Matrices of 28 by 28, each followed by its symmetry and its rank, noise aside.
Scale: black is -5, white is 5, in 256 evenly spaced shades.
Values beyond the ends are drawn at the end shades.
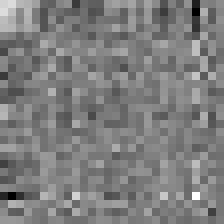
symmetric, rank two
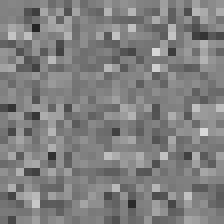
antisymmetric, rank four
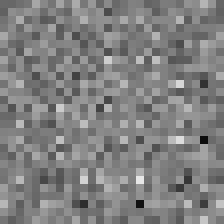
symmetric, rank four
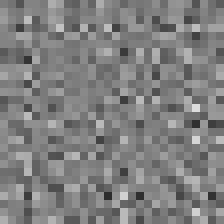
antisymmetric, rank four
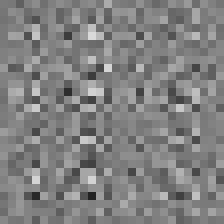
no symmetry, rank two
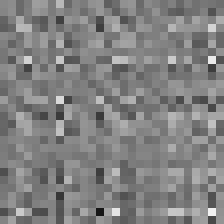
no symmetry, rank two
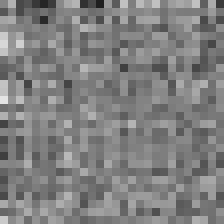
antisymmetric, rank four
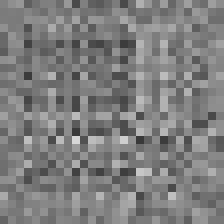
no symmetry, rank two
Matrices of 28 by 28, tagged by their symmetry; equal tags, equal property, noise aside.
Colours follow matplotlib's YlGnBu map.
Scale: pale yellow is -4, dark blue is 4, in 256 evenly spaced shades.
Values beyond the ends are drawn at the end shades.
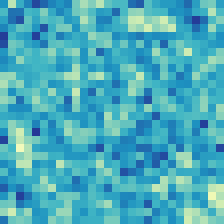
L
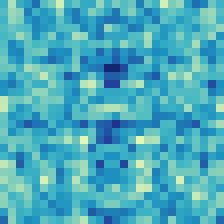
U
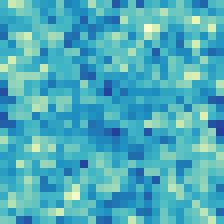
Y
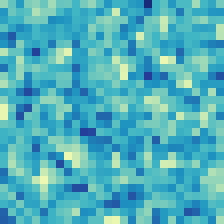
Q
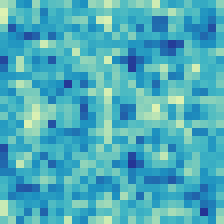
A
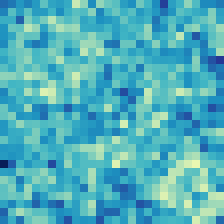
L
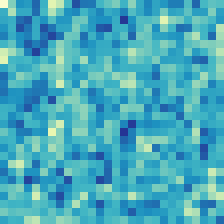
L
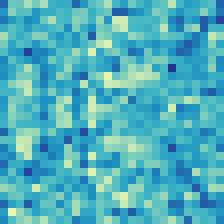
A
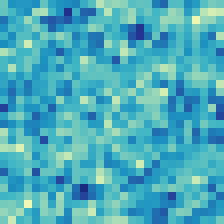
Y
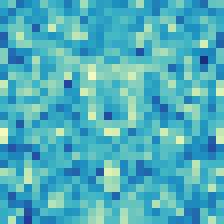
U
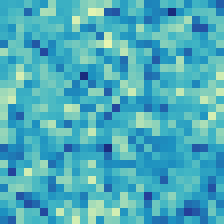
L
